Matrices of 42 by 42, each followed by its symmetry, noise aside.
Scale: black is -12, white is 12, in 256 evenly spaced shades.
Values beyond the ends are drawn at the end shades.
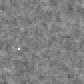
antisymmetric.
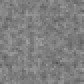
mirrored top to bottom.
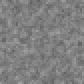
same after a half turn.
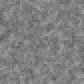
no symmetry.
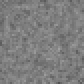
symmetric.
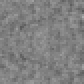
mirrored top to bottom.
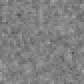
no symmetry.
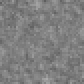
same after a half turn.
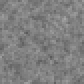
symmetric across the other diagonal.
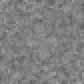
same after a half turn.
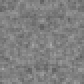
mirrored left to right.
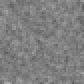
antisymmetric.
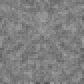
mirrored left to right.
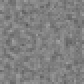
mirrored top to bottom.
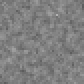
symmetric.
